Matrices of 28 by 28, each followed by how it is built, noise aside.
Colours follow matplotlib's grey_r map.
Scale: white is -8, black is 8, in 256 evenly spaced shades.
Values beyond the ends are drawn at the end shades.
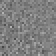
lower triangular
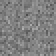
blocks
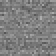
blocks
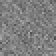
Toeplitz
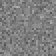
noise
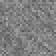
Toeplitz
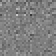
low rank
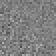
lower triangular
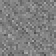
Toeplitz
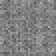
blocks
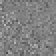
lower triangular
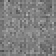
blocks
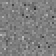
sparse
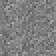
repeating rows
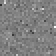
sparse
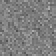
Toeplitz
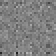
low rank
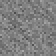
Toeplitz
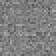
blocks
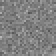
noise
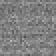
blocks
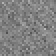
Toeplitz
